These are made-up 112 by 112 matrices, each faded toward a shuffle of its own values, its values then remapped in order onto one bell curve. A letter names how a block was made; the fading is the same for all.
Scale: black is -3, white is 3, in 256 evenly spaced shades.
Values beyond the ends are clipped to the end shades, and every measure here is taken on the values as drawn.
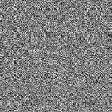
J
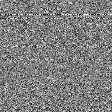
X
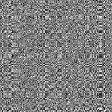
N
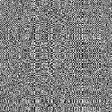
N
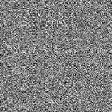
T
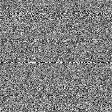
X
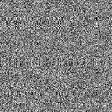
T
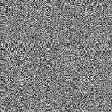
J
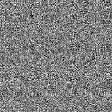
T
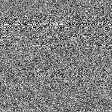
X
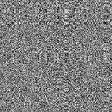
J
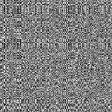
N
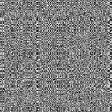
N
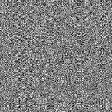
T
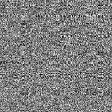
J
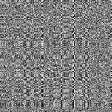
N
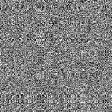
T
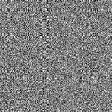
J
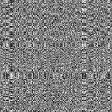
N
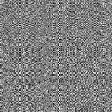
N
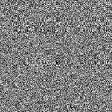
J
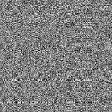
J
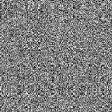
J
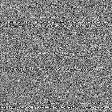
X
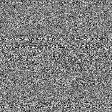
X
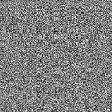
T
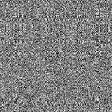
T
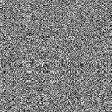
T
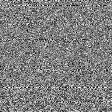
X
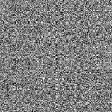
T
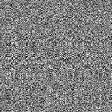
J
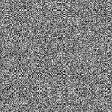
T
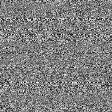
X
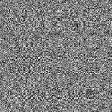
J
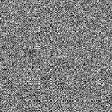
J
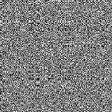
J
